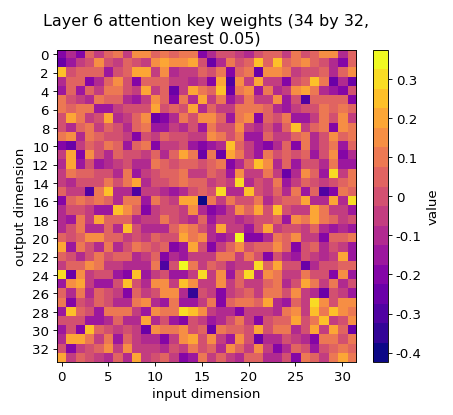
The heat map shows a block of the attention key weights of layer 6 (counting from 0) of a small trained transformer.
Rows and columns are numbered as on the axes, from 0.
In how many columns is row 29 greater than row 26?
15
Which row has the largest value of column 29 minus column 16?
30
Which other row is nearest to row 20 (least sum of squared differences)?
14
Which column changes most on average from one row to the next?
21
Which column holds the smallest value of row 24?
1
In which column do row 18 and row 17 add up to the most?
27
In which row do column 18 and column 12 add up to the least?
4
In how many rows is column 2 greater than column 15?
17
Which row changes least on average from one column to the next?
6
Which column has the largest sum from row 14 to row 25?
23
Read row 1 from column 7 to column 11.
0.05 0 -0.05 0.15 0.2
